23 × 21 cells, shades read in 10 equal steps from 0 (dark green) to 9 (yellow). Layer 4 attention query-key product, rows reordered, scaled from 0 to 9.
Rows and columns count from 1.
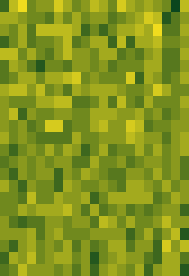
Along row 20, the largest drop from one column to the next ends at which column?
21
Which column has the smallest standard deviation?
10
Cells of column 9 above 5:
5
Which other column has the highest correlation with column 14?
7
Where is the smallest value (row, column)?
1, 20
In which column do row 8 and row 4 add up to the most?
18
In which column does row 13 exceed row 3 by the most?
12
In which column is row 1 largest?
3
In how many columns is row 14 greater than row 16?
7
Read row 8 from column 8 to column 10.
3 6 5
